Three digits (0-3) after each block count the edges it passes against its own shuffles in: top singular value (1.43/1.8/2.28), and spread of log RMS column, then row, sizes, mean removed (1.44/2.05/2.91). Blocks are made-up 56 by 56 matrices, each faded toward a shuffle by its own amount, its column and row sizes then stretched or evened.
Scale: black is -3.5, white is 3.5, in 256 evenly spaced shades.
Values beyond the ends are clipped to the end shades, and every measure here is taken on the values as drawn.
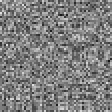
2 0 0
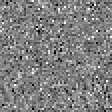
0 0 0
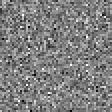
0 1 0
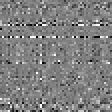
3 1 3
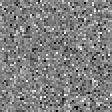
0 0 0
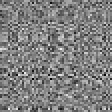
3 1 2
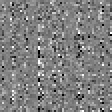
1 3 1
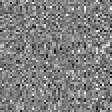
2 2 1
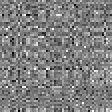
3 1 2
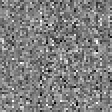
0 2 0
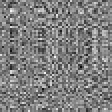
3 2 0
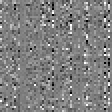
1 3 0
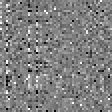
2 2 0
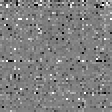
1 1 2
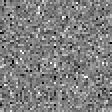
1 1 0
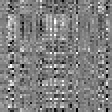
3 3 0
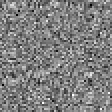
2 0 0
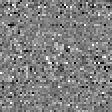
0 0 2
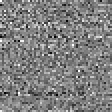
1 0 2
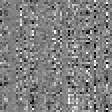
2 3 0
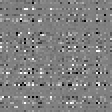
2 2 3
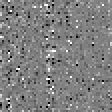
0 2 0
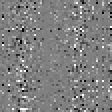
1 3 2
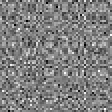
3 1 1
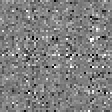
1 2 2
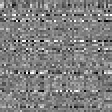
3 0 3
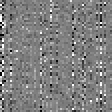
3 3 0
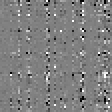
1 3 2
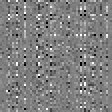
3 3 1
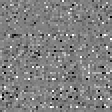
0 0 2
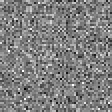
2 0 0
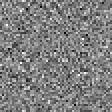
2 0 0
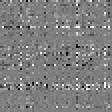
2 2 3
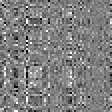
3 3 0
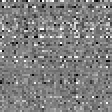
2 1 3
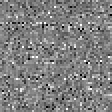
1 0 2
